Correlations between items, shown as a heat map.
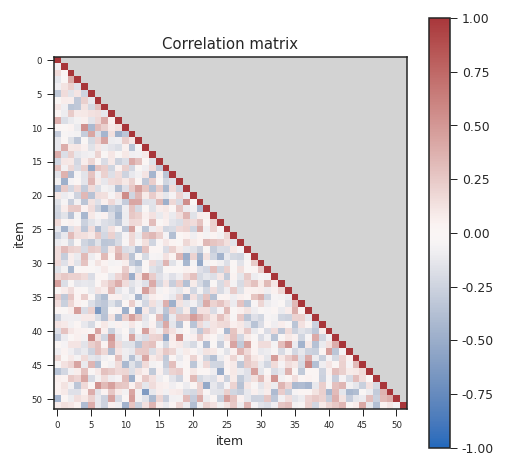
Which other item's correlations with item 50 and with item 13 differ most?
49
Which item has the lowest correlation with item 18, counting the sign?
1
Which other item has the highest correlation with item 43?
40
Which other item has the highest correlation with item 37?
45
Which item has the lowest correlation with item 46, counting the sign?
24
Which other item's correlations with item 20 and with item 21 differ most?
10
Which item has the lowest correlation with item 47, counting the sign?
11
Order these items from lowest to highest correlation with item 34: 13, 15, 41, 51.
15, 41, 51, 13
